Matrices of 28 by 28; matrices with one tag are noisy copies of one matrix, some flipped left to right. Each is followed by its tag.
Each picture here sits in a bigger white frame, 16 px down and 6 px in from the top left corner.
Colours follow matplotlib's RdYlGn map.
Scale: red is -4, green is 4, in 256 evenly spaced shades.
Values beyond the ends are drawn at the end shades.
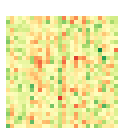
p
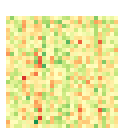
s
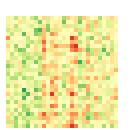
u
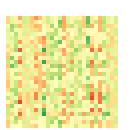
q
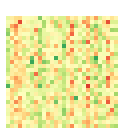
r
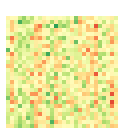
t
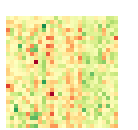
u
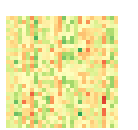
q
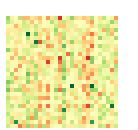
p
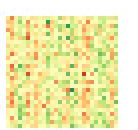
t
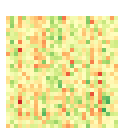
q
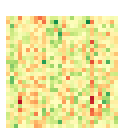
q
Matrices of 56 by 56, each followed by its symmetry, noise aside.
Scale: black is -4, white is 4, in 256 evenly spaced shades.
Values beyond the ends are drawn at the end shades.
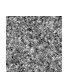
antisymmetric.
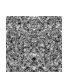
mirrored left to right.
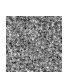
antisymmetric.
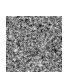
antisymmetric.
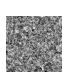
antisymmetric.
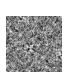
symmetric across the other diagonal.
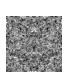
mirrored left to right.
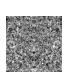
mirrored left to right.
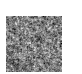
symmetric across the other diagonal.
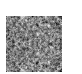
mirrored top to bottom.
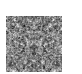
mirrored left to right.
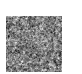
antisymmetric.
